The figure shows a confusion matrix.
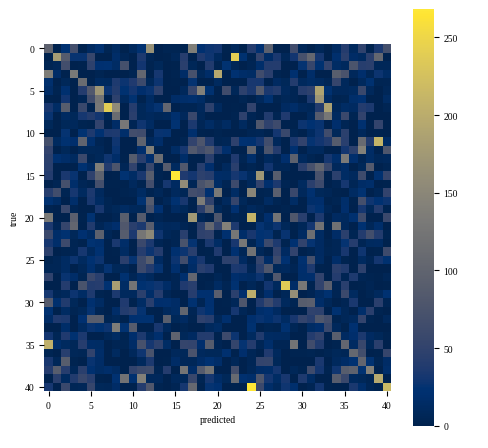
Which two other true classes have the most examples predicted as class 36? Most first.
38, 2
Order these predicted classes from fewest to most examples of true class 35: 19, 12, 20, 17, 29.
20, 12, 17, 19, 29
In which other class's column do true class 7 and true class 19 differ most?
33
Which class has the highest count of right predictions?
15
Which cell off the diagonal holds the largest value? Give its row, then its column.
40, 24
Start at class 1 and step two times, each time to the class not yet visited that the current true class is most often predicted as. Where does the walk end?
12
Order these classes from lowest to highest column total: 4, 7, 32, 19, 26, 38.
7, 38, 4, 26, 19, 32
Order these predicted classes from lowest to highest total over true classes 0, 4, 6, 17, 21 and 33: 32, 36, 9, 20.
36, 9, 20, 32
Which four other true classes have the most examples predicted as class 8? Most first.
28, 7, 33, 14
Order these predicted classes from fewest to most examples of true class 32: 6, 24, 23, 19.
23, 24, 19, 6
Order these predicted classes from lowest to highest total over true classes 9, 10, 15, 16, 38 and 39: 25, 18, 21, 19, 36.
21, 36, 18, 19, 25
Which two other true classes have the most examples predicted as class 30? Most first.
28, 1
